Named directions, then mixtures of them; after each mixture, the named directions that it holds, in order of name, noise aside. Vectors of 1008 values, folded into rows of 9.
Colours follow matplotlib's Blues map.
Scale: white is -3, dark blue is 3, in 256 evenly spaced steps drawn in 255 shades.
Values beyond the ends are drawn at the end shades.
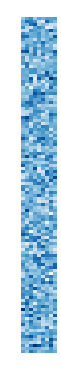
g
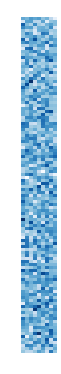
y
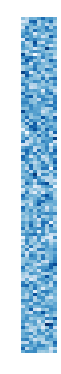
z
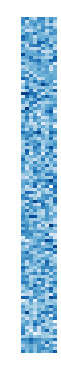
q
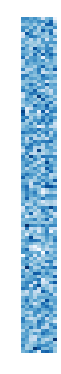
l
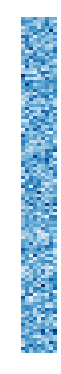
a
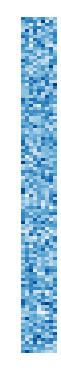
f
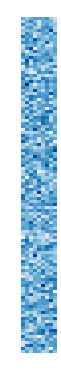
a, y, z.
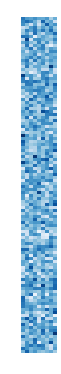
a, f.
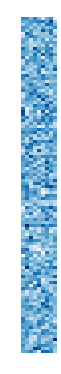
l.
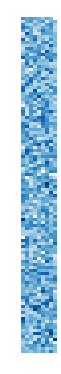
l, y.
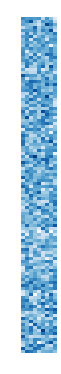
a, f, l.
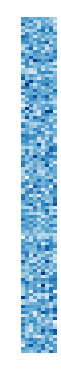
a, q, y.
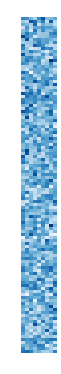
f, q, z.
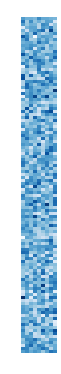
a, q.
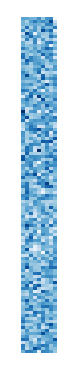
l, z.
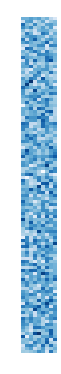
y.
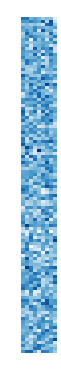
f, l.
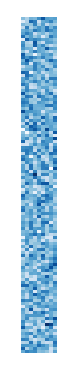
z.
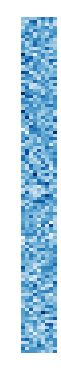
q, z.
